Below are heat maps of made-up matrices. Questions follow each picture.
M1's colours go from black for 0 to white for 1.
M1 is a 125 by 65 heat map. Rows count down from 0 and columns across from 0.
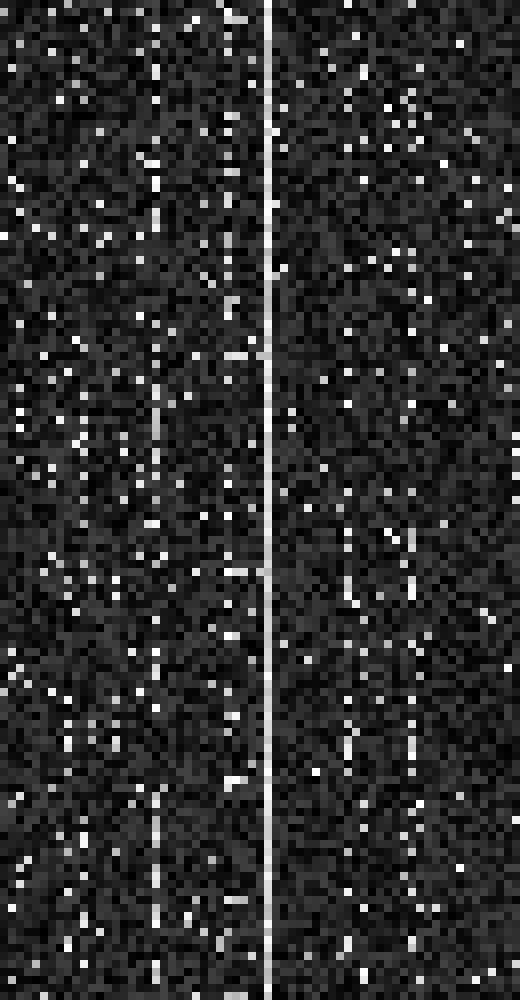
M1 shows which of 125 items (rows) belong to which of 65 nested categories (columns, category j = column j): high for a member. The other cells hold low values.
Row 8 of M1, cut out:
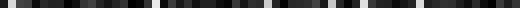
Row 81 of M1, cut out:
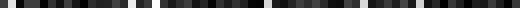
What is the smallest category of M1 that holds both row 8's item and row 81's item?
1
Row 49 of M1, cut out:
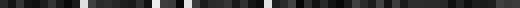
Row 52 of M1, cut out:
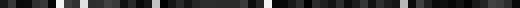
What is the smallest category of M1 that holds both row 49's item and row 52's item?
10
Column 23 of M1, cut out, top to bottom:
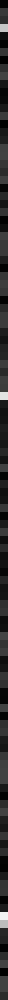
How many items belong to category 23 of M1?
4
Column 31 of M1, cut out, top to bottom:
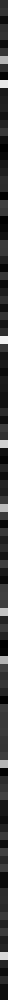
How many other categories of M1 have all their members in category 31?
5
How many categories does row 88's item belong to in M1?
2
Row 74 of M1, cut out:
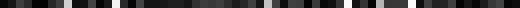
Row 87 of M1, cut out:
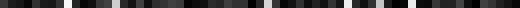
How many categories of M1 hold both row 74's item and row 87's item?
6
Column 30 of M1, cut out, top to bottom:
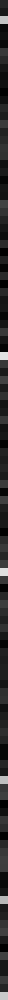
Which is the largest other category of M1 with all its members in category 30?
24
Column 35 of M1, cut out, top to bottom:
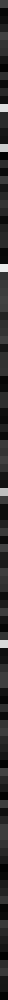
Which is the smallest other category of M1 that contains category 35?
48
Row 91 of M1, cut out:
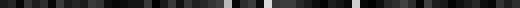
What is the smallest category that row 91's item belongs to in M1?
44
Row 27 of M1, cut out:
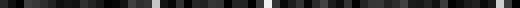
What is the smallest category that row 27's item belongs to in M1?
62
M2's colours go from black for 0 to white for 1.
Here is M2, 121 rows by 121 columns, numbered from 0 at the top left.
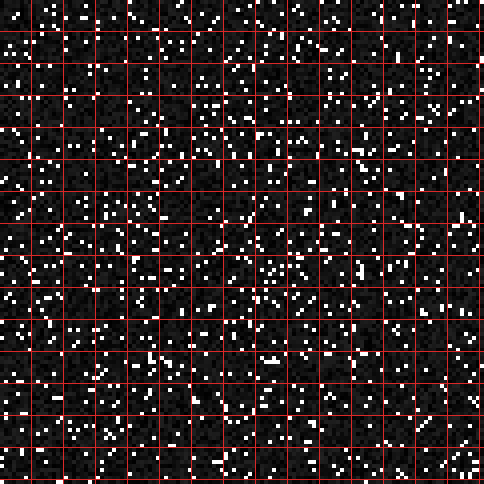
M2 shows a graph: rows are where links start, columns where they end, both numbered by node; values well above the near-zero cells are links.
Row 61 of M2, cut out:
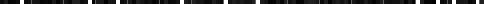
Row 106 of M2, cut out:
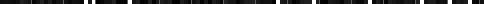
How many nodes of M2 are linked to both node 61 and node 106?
0
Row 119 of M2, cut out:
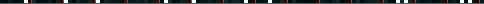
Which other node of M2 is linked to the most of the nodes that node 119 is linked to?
node 65
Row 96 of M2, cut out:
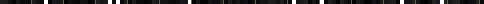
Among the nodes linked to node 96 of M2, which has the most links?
node 100
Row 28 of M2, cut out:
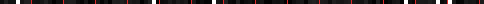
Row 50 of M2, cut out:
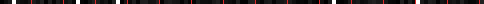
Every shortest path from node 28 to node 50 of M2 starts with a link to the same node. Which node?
node 4
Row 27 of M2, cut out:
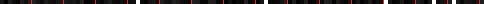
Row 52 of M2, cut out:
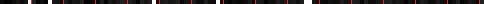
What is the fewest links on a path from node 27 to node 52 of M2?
4
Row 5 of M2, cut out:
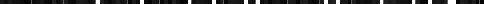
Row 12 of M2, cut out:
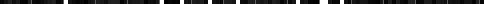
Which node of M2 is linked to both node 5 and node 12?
node 81
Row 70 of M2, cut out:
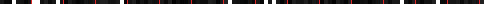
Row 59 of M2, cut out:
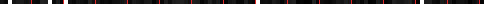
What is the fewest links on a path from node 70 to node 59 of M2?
3
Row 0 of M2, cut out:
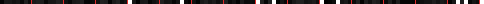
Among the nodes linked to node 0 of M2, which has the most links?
node 45
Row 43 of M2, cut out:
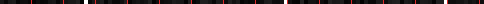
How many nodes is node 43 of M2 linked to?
3
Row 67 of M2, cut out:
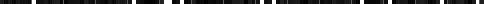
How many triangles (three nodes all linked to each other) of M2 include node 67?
8
